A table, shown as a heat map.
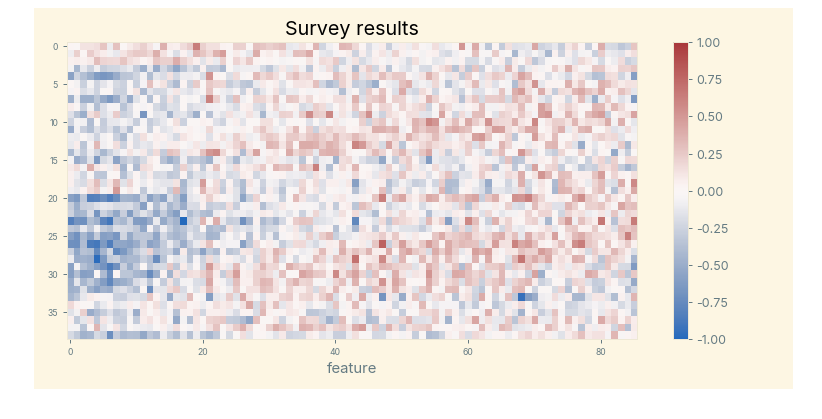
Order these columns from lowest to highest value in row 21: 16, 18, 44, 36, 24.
16, 18, 36, 24, 44
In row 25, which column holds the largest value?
84
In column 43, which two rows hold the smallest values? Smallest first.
23, 18
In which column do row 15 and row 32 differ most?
54
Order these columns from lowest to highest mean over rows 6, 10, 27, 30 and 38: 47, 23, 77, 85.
23, 85, 47, 77
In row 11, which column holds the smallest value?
0
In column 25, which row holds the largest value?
30
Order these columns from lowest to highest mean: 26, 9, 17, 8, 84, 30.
8, 9, 17, 26, 84, 30
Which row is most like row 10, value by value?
11
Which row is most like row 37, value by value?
13
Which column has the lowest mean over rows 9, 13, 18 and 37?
2
